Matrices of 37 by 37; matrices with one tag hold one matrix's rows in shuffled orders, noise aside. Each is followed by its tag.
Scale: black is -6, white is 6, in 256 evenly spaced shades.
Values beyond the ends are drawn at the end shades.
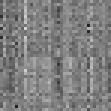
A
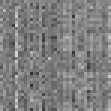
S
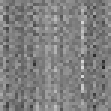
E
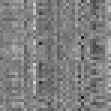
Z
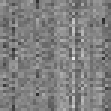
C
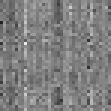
A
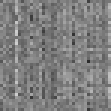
S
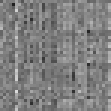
S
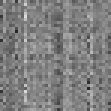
A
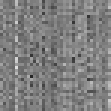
S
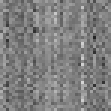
E
